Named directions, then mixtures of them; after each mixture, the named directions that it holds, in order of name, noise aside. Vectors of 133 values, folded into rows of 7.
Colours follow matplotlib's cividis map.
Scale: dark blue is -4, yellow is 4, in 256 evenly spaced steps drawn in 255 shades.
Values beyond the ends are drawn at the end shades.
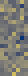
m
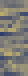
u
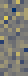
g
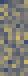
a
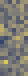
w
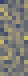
a, w.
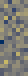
g, w.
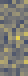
a, w.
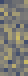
a.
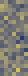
g, m.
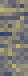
m, u.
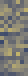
g, u.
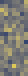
a, u.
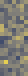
w.
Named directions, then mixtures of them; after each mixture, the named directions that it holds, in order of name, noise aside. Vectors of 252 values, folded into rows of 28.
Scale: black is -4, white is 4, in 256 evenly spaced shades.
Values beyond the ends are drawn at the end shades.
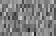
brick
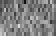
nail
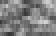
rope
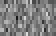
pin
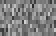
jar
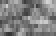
rope.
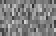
jar.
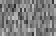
brick, jar.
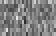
jar, pin.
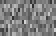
jar.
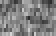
brick, rope.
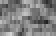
rope.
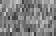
brick, rope.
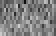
nail.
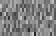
brick.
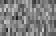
jar, pin.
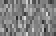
pin.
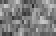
jar, rope.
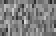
jar, pin.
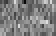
nail, rope.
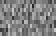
jar.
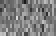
nail, pin.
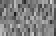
brick, nail.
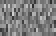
jar.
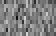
jar, pin.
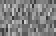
jar.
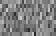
brick.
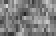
pin, rope.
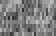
brick, rope.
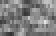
rope.
